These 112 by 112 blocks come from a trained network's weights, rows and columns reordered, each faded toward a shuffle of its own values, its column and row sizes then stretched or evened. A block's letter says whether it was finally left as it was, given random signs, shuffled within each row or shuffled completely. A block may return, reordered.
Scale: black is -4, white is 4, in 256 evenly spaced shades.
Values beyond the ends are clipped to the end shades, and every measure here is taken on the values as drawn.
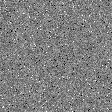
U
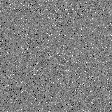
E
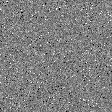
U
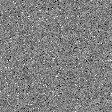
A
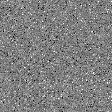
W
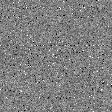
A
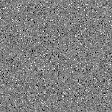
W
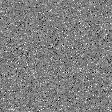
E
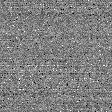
E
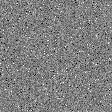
U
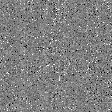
W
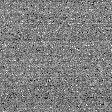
E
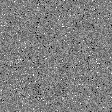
A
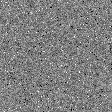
U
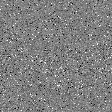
E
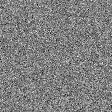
U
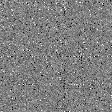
A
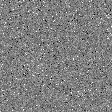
U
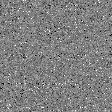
E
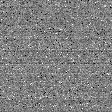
E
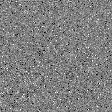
W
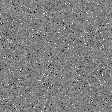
U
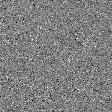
E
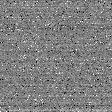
E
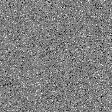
A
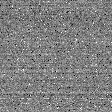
E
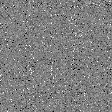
A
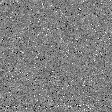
E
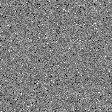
A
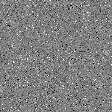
E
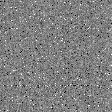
W
